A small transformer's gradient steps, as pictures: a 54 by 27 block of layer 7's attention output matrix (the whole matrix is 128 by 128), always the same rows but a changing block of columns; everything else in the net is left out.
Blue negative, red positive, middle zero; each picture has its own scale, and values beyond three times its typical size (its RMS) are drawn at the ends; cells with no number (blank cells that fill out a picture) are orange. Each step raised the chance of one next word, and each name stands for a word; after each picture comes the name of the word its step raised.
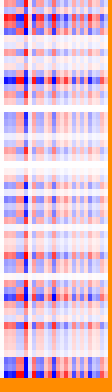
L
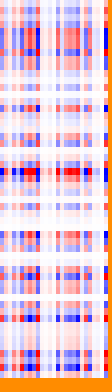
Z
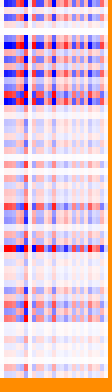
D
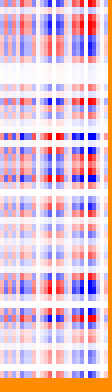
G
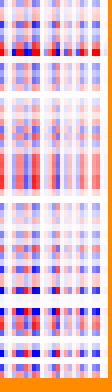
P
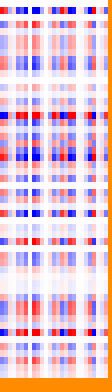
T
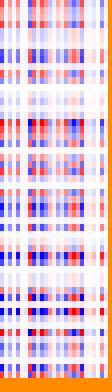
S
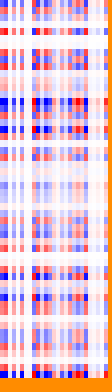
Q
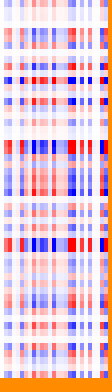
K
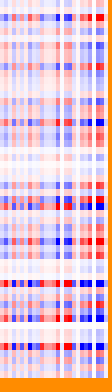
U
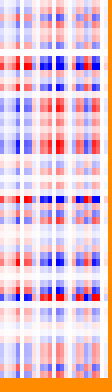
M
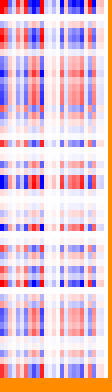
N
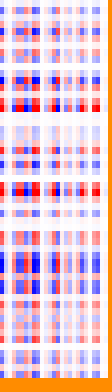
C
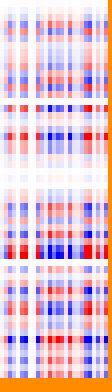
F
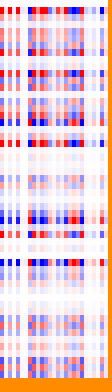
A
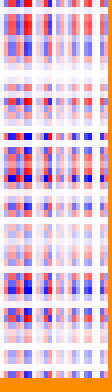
G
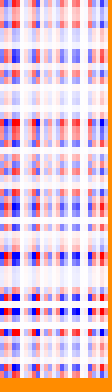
S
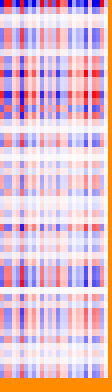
N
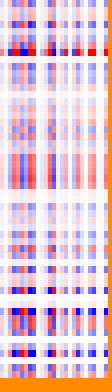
P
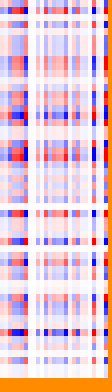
T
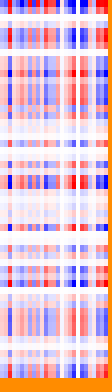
N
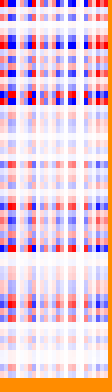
D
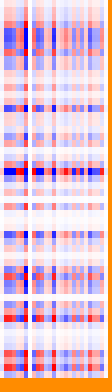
Z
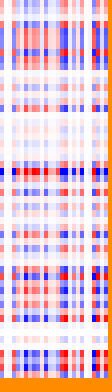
Z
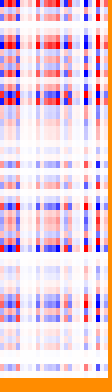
D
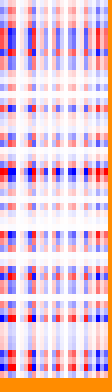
Z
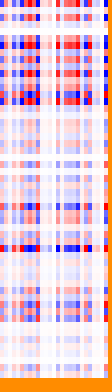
D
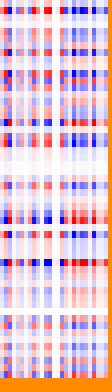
A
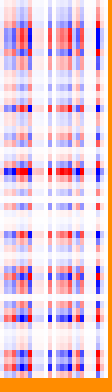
Z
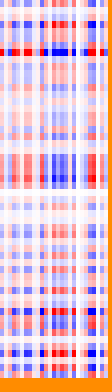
P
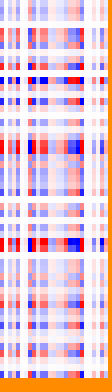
K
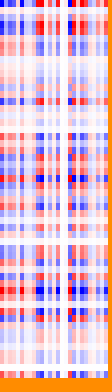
G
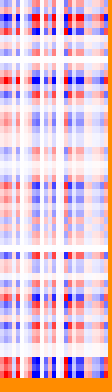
L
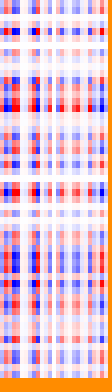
C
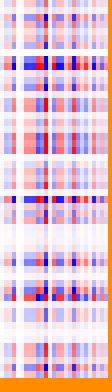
M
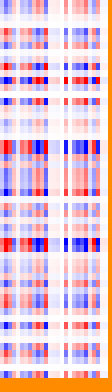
K
